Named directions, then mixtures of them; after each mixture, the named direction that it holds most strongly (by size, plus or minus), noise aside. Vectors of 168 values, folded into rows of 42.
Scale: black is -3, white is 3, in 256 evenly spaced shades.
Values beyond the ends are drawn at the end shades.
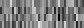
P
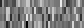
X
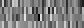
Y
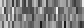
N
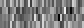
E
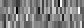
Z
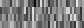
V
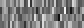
E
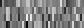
X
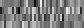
V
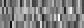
E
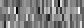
Z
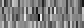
Y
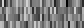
Y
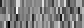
Z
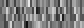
E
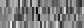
E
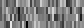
X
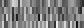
Y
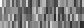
N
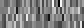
Z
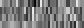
V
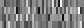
Z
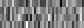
X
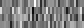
V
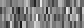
V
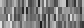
N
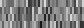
V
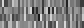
Y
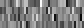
V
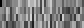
V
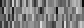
N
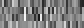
Y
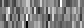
X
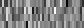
Y
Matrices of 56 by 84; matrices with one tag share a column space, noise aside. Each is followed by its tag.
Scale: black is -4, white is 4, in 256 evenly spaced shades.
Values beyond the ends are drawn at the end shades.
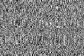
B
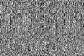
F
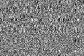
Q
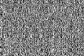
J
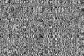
J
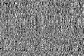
F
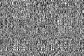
F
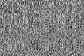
F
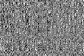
F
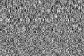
Q
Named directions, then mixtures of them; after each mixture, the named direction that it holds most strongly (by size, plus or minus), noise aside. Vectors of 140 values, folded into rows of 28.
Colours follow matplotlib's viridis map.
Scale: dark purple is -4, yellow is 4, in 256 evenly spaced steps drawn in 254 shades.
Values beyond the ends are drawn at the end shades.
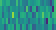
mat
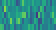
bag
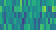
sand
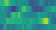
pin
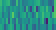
mat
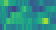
pin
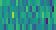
mat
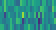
bag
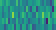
mat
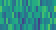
sand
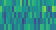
sand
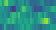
pin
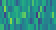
bag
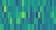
bag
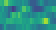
pin
